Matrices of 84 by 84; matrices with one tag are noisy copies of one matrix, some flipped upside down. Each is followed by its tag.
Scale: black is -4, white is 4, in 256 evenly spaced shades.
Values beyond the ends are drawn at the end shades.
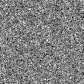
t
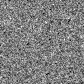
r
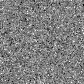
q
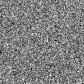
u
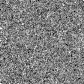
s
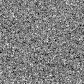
u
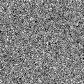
u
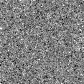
s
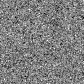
t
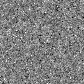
t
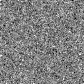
s
